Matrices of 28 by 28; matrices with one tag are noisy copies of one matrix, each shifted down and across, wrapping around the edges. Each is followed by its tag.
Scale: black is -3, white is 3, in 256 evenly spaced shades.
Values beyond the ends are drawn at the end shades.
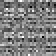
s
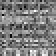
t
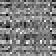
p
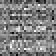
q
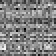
t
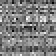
t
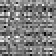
s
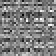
s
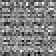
s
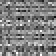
s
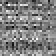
q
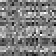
q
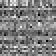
t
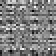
s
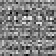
s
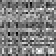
t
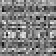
t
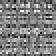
s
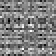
s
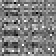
p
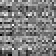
p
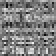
t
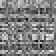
t
